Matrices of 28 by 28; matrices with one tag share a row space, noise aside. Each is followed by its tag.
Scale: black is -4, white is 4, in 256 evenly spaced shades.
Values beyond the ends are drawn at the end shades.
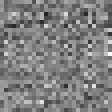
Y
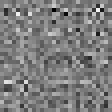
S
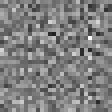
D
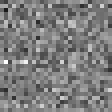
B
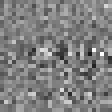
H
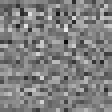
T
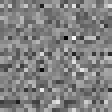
T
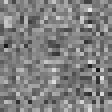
S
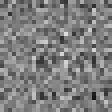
H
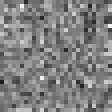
Y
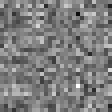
Y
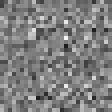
H
